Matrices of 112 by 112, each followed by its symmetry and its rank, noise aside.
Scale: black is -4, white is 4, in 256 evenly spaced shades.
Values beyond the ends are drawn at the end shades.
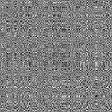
symmetric, rank four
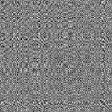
symmetric, rank five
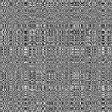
no symmetry, rank three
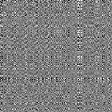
no symmetry, rank five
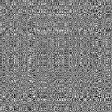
no symmetry, rank five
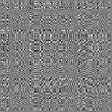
antisymmetric, rank four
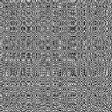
no symmetry, rank four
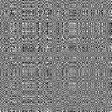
no symmetry, rank three
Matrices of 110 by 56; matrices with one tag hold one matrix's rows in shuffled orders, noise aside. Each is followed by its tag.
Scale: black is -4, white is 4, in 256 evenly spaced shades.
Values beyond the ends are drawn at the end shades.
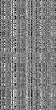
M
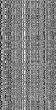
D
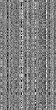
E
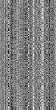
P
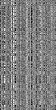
M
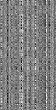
E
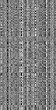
E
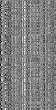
D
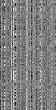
M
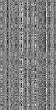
E
